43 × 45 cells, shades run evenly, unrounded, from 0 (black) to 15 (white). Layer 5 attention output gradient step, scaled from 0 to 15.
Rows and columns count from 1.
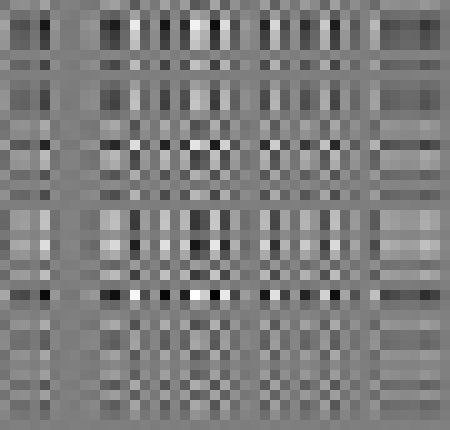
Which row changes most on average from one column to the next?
30
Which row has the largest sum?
25
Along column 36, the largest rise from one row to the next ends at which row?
16
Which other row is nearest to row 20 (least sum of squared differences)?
10
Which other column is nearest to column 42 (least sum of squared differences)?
41
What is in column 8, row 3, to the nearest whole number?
7
